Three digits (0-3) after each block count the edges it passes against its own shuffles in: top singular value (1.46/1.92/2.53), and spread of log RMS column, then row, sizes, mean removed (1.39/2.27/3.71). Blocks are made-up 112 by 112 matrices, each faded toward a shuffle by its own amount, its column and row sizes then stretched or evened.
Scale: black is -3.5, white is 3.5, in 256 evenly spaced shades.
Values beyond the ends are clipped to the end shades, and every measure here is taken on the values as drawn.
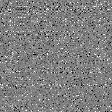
2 0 2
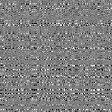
3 1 3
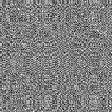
3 0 0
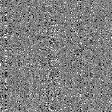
2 2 1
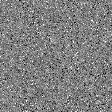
0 1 0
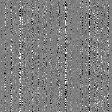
2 3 0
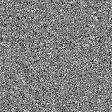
1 0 1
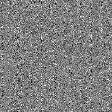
1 2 0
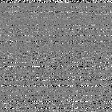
0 1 3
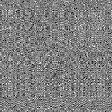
3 0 1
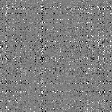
2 2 2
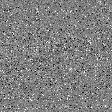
1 0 1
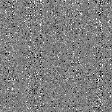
0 2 1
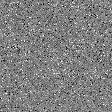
0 0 1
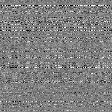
3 0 3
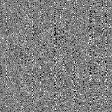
2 2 0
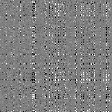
3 3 2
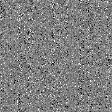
0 2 0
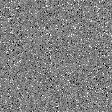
0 1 0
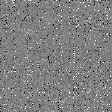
0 2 1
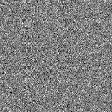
2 1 0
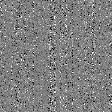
1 2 0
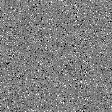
1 1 0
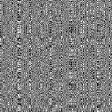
3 3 1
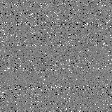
0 1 2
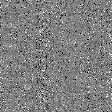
1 2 0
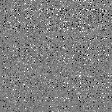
0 2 2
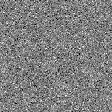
2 0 0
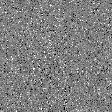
1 1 0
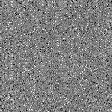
2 0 0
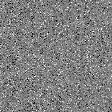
1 1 0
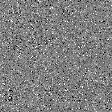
0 1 1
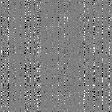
3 3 2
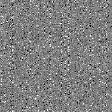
2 2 0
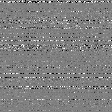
2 0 3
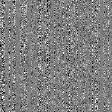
0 3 0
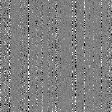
2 3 0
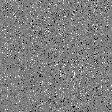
0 2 0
